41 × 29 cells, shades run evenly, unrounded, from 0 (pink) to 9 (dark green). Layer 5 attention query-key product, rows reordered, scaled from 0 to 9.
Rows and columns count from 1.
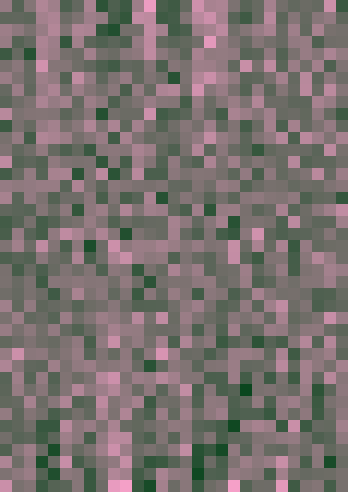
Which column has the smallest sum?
10
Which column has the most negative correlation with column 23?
14
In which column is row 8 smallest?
17
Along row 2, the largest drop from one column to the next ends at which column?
12
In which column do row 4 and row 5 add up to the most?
3
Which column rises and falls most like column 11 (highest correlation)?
24
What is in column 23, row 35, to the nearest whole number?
7
